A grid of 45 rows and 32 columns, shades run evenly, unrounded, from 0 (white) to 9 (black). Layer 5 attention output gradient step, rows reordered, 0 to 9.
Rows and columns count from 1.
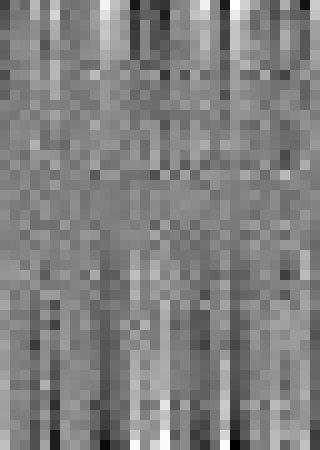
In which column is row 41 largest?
6
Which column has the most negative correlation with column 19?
27
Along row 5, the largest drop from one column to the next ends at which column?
24
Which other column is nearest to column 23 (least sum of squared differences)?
14
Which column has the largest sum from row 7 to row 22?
17
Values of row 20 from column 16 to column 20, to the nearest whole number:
4 4 4 4 4
